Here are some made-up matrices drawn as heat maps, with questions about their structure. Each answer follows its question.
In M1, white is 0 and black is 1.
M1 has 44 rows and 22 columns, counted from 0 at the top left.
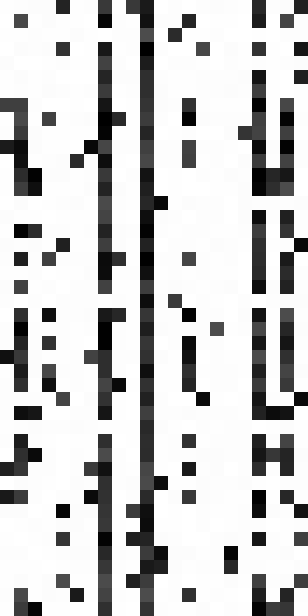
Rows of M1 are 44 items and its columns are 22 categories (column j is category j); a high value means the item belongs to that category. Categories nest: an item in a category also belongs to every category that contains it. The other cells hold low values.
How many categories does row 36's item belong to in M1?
6
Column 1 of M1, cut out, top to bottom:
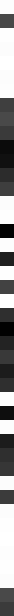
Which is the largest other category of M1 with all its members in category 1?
13
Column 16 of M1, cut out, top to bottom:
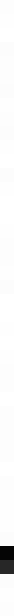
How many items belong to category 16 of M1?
2
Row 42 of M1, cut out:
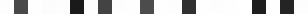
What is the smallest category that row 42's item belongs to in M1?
5
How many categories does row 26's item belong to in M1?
7
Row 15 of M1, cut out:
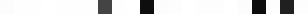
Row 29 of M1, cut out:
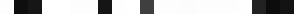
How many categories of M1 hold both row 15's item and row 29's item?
4
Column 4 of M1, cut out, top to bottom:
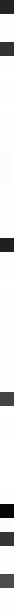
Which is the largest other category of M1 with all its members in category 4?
9
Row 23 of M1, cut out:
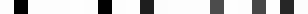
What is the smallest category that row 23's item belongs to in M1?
15
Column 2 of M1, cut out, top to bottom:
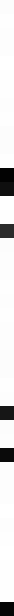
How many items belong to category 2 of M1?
6
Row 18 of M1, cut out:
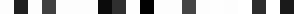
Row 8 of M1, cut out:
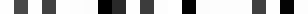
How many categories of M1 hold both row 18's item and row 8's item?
8
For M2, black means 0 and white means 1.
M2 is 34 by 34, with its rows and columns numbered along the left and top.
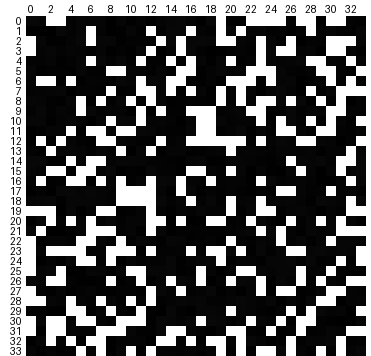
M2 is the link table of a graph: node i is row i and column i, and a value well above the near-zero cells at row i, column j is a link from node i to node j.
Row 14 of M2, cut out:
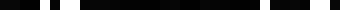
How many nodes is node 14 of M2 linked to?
6
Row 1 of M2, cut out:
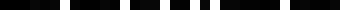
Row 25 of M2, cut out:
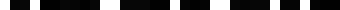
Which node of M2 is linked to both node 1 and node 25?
node 21
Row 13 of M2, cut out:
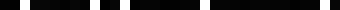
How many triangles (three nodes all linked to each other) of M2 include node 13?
3
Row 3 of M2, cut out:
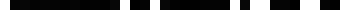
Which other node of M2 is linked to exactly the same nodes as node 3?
node 27
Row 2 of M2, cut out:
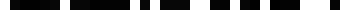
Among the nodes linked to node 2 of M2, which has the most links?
node 23
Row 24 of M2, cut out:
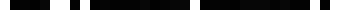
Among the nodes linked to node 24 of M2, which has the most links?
node 31
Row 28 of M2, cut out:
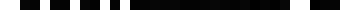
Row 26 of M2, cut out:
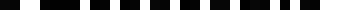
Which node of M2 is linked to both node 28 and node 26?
node 29
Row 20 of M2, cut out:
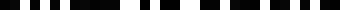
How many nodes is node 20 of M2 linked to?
12
